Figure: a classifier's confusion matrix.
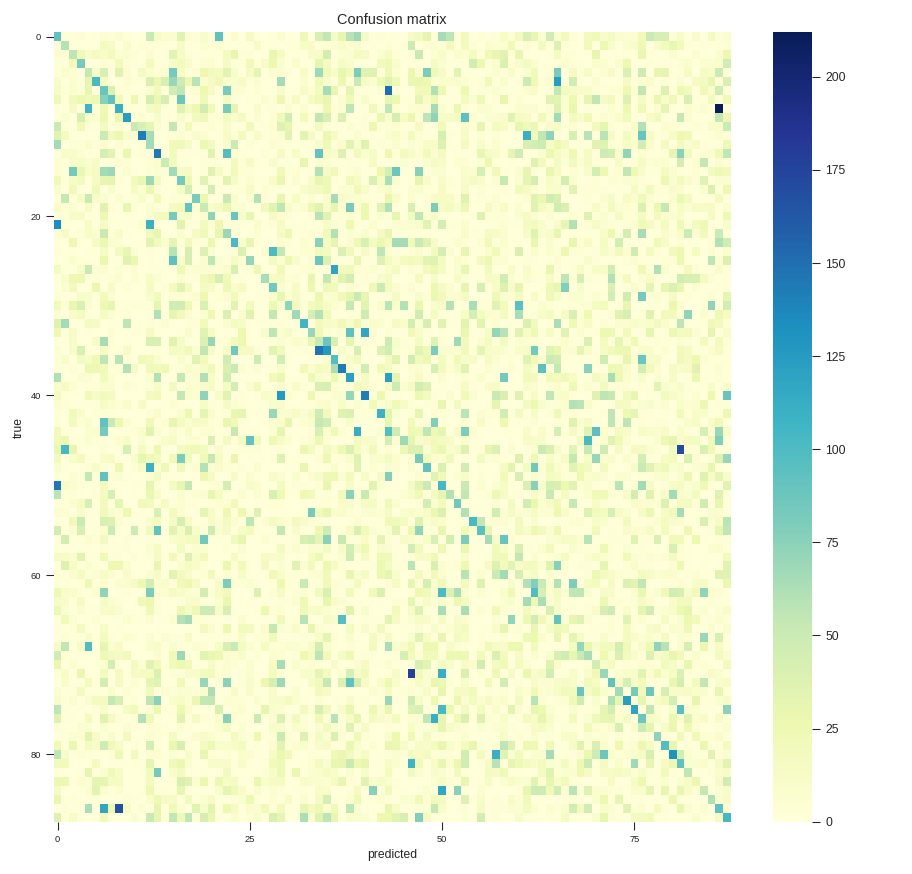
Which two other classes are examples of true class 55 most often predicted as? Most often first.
13, 47
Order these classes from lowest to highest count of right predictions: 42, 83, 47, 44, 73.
83, 44, 73, 47, 42
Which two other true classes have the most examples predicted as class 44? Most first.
15, 23
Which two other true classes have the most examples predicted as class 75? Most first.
73, 81
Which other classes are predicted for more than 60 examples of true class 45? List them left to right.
25, 69, 86
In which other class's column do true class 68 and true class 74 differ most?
4
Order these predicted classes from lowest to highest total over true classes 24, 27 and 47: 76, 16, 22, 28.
22, 76, 16, 28
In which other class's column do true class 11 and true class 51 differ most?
61
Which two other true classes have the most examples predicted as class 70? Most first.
44, 47
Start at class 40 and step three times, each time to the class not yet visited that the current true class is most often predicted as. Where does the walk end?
49
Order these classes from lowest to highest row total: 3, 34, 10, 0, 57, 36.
57, 3, 10, 34, 36, 0
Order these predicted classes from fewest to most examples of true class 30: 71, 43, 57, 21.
21, 71, 57, 43
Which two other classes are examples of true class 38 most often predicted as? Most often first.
43, 58
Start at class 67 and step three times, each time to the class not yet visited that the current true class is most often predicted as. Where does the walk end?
0
